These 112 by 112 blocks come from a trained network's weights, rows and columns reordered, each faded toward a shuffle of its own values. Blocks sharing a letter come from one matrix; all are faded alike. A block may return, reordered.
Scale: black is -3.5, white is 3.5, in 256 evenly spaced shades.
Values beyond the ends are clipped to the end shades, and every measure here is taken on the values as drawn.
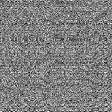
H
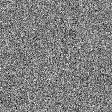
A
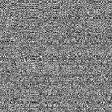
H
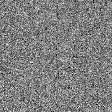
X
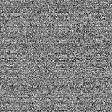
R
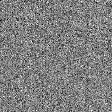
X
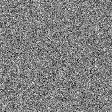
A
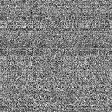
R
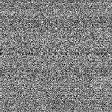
R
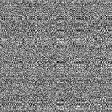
H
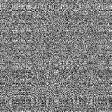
H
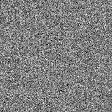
A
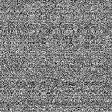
R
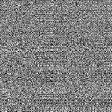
H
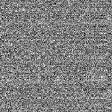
R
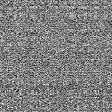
R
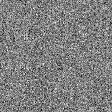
X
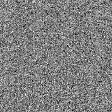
X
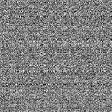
H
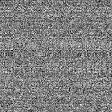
R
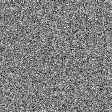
A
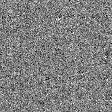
X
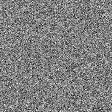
A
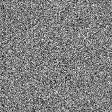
A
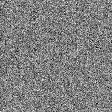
A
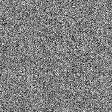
X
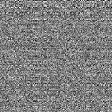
H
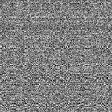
H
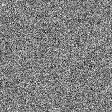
A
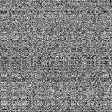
R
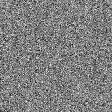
A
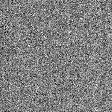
X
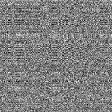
H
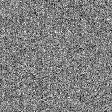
X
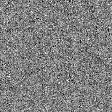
X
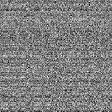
R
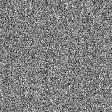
A
